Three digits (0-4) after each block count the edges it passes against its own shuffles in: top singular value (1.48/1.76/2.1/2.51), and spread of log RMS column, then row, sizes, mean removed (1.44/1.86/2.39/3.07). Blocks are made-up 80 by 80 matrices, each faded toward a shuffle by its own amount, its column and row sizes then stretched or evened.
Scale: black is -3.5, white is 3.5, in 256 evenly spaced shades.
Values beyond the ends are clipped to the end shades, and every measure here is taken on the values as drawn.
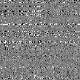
3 1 4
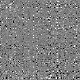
2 3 3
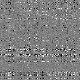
3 3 4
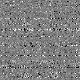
2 1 4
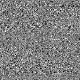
0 0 3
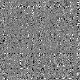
1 3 3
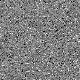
0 0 1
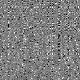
3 2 0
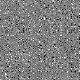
1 3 1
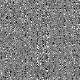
1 4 0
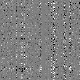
2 4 1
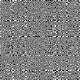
4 3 4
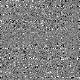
0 2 3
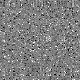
2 1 0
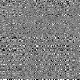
3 2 4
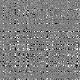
4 3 4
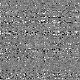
2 2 4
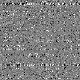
3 1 3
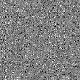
2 1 1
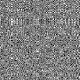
4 2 2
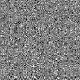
3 2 0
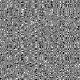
4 3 0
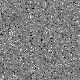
0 1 0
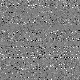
1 0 3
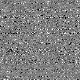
0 0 4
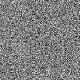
2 0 0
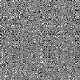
3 1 2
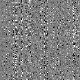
2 4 1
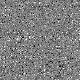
0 1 2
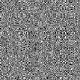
3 2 1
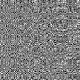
4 0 2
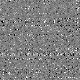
1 1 3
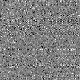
3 0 2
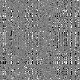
4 4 2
